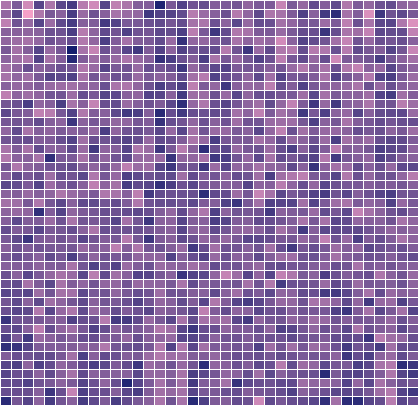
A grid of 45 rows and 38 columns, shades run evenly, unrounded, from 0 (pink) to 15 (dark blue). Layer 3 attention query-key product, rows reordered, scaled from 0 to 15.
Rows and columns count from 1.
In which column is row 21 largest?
15
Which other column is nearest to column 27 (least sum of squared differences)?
9
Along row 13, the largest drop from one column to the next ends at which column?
8
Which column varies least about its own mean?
6
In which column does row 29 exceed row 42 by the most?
7
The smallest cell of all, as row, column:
2, 3
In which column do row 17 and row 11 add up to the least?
1
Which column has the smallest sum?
26
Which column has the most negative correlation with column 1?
36
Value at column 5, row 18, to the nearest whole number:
13
